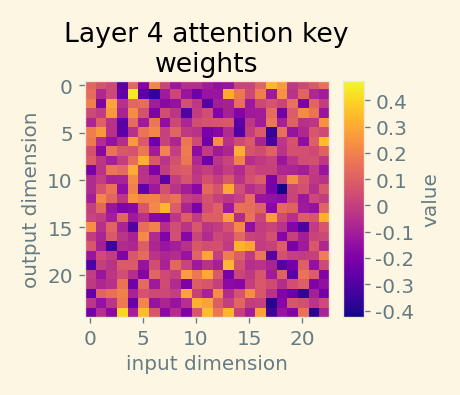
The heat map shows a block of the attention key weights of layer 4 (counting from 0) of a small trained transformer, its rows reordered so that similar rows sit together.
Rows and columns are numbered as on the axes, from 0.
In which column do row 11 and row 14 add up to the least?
18
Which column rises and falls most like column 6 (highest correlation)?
1
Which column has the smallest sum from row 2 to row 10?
11
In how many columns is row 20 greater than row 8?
13
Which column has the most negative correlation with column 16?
21
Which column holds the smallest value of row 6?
17
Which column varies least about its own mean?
8
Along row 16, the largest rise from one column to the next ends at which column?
5
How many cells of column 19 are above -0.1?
18
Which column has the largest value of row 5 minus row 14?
6
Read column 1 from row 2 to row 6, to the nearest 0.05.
-0.2 0 0.1 0.25 -0.05
